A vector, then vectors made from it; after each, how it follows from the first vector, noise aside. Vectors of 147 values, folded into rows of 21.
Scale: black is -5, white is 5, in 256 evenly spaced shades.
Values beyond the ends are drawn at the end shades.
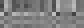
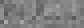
wrapped around, negated, shrunk.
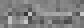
reversed, partly zeroed.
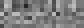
copied.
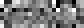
wrapped around, negated, scaled up.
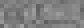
wrapped around, negated, shrunk.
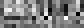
wrapped around, negated, scaled up.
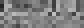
copied.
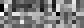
scaled up.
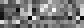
wrapped around, negated, scaled up.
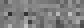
reversed, partly zeroed.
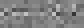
partly zeroed.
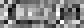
wrapped around, negated, scaled up.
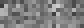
sign-scrambled.
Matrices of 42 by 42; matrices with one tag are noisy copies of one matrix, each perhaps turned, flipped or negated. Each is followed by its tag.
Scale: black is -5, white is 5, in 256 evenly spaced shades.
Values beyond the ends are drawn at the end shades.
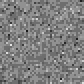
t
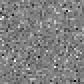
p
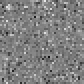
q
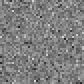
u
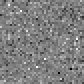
t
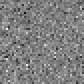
p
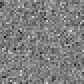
u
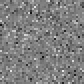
u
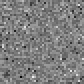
q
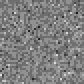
p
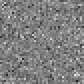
q
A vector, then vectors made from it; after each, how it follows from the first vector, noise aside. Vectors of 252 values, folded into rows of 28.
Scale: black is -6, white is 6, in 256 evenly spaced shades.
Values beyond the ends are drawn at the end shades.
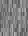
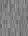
reversed, shrunk.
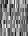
reversed, scaled up.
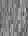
copied.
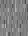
reversed, partly zeroed.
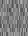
sign-scrambled.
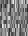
reversed, scaled up.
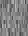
reversed.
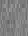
wrapped around, negated, shrunk.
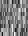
scaled up.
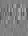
partly zeroed.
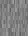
reversed, shrunk.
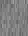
reversed, shrunk.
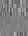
partly zeroed.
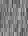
copied.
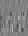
partly zeroed.
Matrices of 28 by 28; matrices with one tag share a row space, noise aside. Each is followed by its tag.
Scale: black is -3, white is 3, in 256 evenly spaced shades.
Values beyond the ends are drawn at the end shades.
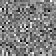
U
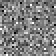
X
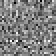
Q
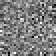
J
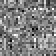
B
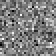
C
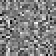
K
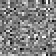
K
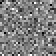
C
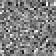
K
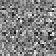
C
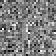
Q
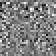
K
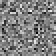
C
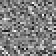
J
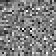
X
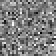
C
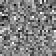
J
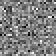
B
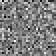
Q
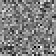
Q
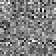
J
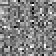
J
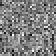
X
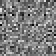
B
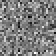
C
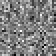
J
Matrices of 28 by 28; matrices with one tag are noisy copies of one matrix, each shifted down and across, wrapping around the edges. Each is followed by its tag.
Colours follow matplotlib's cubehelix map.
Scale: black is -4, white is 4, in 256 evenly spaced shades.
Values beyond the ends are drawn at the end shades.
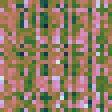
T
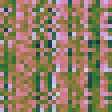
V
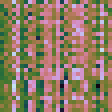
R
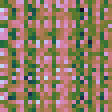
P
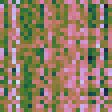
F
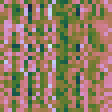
F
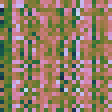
V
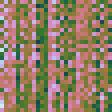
V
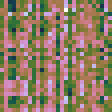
T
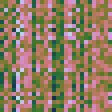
V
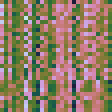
R
